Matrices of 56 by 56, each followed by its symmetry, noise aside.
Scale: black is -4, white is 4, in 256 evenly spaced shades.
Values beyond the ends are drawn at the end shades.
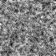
no symmetry.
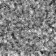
no symmetry.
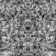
mirrored left to right.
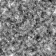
symmetric.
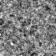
symmetric across the other diagonal.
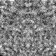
mirrored left to right.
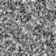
symmetric across the other diagonal.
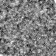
symmetric.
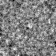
symmetric across the other diagonal.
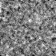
no symmetry.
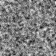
no symmetry.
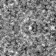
mirrored top to bottom.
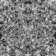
mirrored left to right.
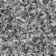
no symmetry.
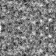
mirrored top to bottom.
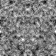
mirrored left to right.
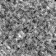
symmetric across the other diagonal.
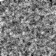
no symmetry.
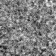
antisymmetric.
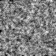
no symmetry.
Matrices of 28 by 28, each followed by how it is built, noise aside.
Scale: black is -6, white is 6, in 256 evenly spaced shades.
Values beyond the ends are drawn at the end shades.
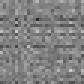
low rank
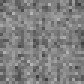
blocks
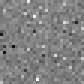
sparse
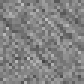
Toeplitz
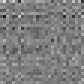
low rank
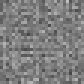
blocks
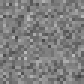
noise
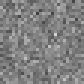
noise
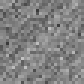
Hankel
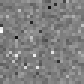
sparse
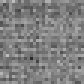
blocks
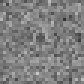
blocks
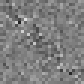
banded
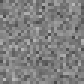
noise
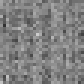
blocks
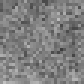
smooth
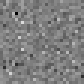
sparse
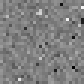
sparse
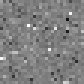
sparse
